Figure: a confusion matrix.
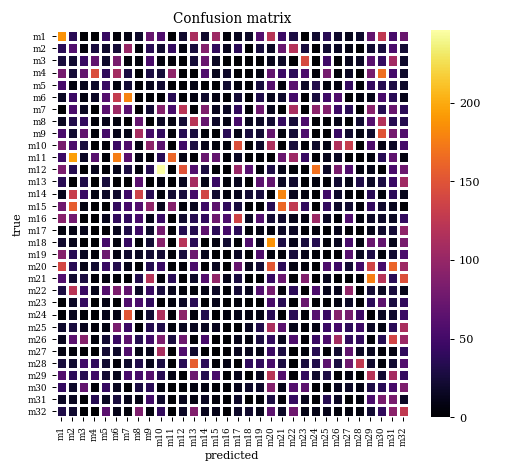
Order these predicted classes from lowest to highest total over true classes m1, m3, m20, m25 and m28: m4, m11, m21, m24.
m11, m24, m4, m21
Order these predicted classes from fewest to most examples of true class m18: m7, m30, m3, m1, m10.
m3, m1, m7, m30, m10
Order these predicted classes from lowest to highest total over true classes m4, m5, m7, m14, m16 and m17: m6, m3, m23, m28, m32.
m28, m23, m3, m32, m6
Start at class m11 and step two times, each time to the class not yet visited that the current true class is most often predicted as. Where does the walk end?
m22
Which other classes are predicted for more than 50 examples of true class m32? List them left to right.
m5, m8, m13, m20, m22, m31
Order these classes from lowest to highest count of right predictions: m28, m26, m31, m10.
m10, m31, m26, m28
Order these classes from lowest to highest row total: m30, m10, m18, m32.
m30, m32, m18, m10
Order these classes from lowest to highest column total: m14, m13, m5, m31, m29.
m5, m14, m13, m29, m31
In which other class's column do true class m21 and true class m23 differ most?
m29
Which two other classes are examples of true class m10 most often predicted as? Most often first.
m17, m27
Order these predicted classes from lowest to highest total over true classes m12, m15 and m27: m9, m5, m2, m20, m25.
m5, m25, m20, m9, m2
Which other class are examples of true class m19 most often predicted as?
m1
